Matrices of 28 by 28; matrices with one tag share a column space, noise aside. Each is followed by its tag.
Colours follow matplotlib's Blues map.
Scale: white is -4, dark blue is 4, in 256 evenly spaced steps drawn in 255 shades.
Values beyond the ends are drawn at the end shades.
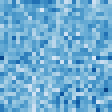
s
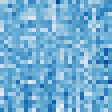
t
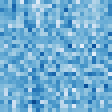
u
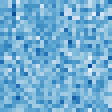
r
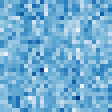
r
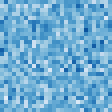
r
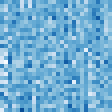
t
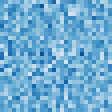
r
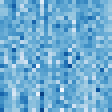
t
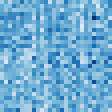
t
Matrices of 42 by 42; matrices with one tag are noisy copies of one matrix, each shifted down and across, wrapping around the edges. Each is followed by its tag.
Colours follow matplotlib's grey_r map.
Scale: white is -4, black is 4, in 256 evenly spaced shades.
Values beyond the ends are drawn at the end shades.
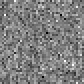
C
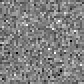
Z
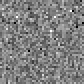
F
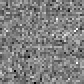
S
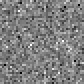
Z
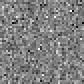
F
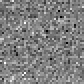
S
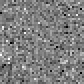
C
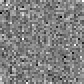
C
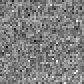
S
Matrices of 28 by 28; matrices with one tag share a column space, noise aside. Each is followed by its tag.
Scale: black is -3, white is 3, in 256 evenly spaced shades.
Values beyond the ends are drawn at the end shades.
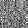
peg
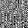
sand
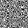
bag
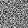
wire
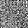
peg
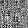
sand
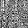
peg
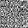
bag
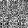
peg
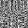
peg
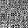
sand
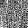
sand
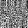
peg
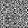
wire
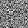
wire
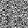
wire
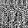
sand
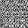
bag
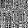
sand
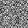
wire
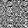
bag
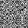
wire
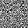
wire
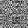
wire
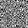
bag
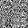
bag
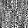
sand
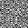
wire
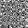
bag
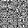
bag
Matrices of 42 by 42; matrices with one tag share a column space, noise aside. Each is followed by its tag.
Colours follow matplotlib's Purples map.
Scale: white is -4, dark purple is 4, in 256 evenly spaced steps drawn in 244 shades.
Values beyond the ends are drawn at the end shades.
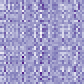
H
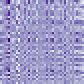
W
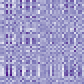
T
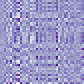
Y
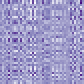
W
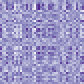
H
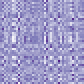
Y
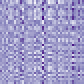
W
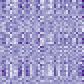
T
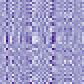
Y
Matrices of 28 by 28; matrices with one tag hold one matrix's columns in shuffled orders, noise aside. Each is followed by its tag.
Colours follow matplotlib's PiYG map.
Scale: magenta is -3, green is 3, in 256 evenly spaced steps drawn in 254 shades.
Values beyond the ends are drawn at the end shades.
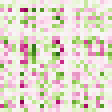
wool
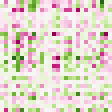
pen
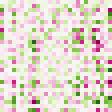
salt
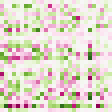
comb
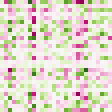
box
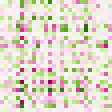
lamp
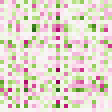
lamp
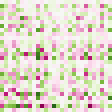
comb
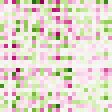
box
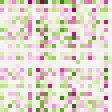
box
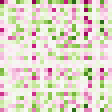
box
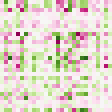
pen
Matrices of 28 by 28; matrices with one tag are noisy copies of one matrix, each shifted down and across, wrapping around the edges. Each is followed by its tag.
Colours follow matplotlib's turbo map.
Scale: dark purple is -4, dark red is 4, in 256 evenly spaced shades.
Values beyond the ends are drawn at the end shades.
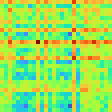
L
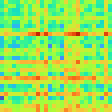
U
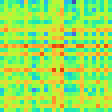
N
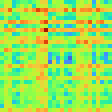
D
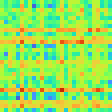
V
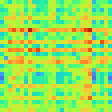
D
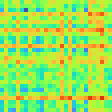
U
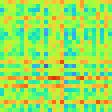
N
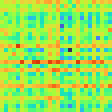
N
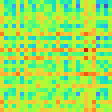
N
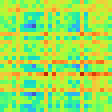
L
